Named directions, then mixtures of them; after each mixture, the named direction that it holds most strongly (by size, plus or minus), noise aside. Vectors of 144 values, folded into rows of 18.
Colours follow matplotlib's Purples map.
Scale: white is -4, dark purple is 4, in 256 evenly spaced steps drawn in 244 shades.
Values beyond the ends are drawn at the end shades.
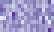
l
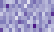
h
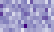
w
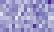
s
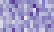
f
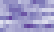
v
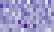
w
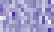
l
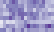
v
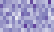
w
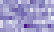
v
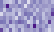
h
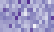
s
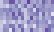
h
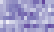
v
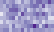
s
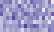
l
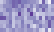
l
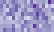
s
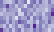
h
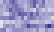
v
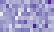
s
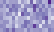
s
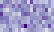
w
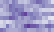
v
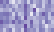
f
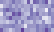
w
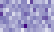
w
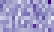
s
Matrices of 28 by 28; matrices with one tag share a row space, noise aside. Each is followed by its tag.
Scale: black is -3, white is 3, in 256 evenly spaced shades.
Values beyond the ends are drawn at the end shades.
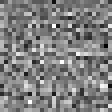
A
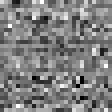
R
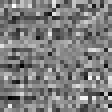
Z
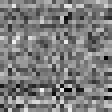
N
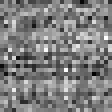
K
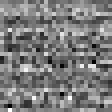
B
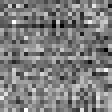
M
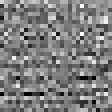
M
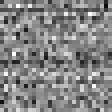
K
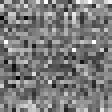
K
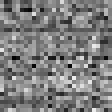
B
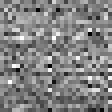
Z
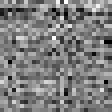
N
